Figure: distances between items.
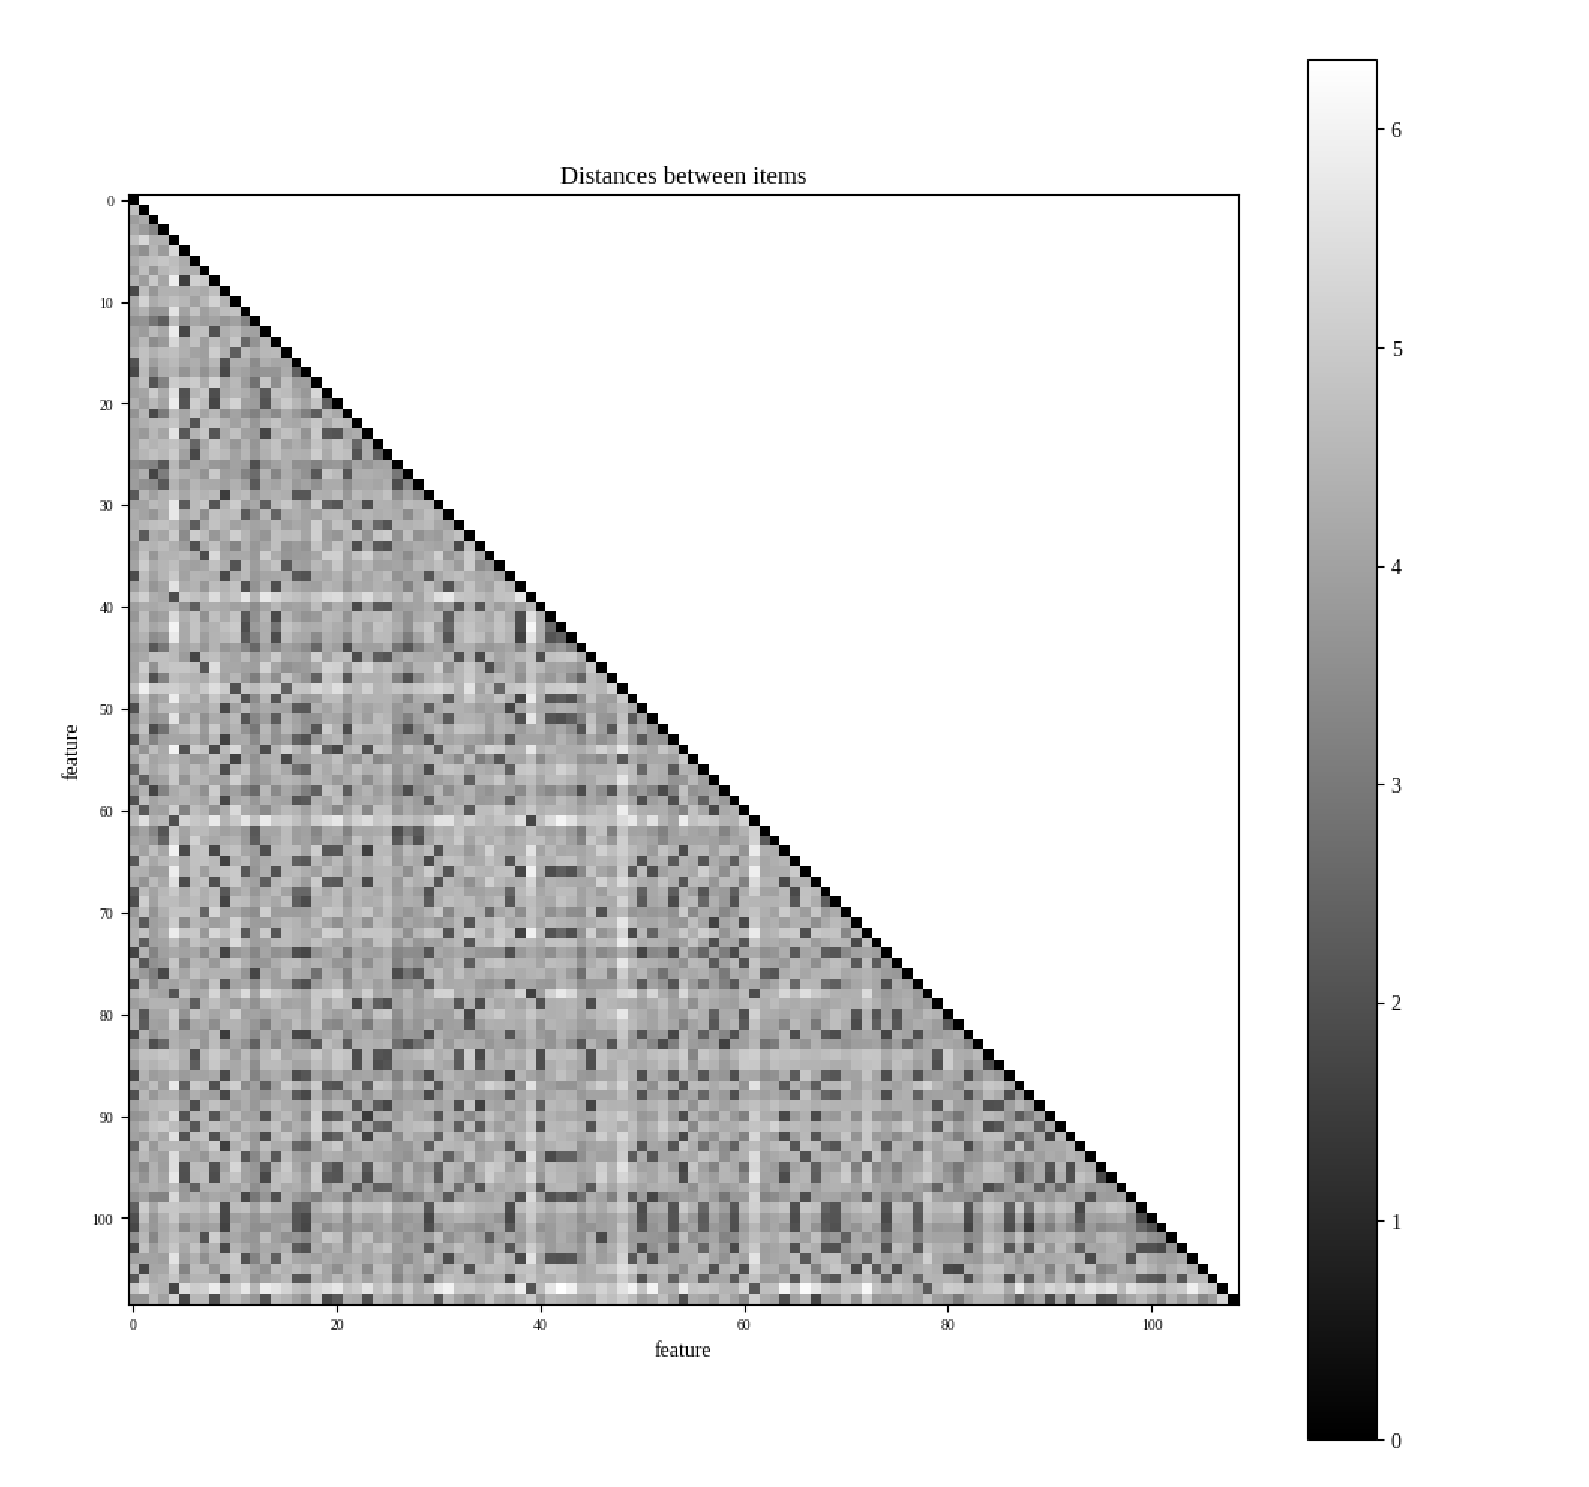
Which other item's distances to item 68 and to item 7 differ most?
65
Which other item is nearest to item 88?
101
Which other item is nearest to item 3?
76
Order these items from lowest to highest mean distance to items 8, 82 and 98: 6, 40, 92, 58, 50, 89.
92, 50, 58, 40, 89, 6
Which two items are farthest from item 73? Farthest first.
48, 10
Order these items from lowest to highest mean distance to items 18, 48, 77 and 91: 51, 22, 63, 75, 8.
22, 51, 63, 75, 8
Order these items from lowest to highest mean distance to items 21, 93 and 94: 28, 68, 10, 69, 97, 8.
69, 68, 28, 97, 10, 8
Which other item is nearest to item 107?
4
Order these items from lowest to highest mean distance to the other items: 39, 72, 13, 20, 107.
13, 20, 72, 39, 107
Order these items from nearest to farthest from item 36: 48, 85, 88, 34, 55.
55, 48, 34, 88, 85
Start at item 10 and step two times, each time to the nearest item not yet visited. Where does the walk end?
15
